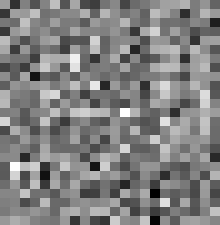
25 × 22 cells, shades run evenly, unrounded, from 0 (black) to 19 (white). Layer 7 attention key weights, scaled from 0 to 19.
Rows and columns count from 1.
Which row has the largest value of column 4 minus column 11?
10
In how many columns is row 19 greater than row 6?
10
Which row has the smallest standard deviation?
16
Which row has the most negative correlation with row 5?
19
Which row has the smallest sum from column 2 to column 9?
9
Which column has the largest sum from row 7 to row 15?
21
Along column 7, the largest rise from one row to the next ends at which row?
7
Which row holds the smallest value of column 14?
6
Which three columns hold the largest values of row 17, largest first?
13, 17, 5
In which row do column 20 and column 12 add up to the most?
25
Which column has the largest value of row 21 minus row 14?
4
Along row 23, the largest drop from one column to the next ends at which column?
18
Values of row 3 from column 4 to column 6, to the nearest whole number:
10 9 12
